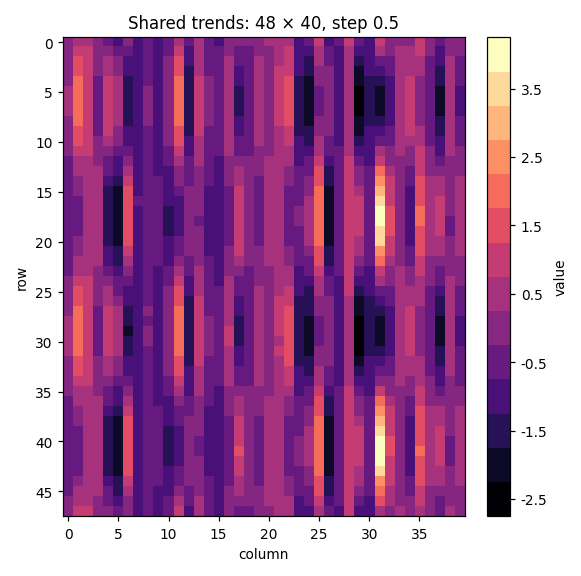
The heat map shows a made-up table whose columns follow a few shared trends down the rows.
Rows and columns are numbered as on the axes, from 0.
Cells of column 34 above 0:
19
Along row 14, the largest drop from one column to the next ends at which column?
26
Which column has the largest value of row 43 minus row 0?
31
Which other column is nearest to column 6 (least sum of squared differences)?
17
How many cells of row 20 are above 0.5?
7
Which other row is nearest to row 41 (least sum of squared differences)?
18
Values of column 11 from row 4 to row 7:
2 2 2 2
